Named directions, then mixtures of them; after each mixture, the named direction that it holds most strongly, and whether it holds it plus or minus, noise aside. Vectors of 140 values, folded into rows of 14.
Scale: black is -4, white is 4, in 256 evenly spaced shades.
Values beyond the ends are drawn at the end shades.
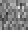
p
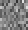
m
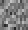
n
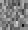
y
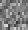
n, minus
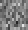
y, minus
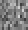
p, plus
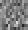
y, plus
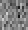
p, minus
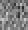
p, minus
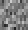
n, plus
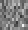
y, minus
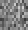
m, minus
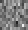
y, minus
